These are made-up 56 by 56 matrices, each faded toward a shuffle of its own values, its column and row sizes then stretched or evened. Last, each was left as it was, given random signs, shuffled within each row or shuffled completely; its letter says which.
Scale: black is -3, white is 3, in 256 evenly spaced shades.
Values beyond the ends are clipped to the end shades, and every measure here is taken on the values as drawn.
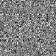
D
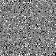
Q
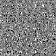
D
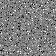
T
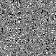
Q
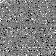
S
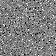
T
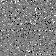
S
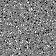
T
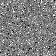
T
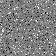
T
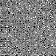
D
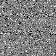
S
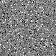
T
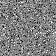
T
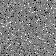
T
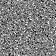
T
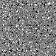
Q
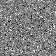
T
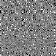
D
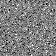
T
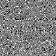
D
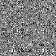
D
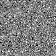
S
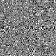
D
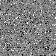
S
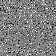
S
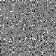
D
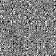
D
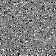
S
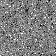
T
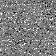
S
